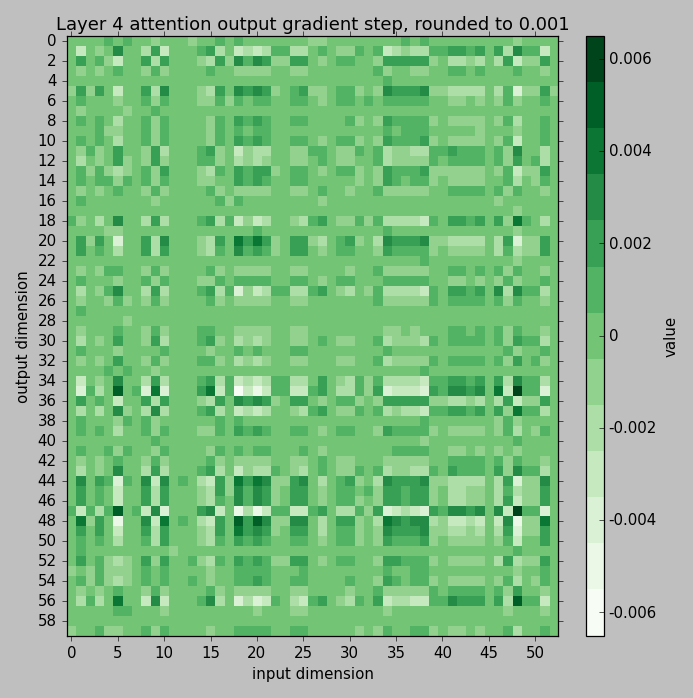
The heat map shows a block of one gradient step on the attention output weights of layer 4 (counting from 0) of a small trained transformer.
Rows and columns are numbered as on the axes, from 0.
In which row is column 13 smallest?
0
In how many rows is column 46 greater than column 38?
21
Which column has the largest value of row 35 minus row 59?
48
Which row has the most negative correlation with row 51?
17
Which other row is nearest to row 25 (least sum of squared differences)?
34
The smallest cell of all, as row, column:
35, 18
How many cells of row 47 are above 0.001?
13
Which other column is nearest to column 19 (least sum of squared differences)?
3
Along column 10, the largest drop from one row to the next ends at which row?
47
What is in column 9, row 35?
0.004
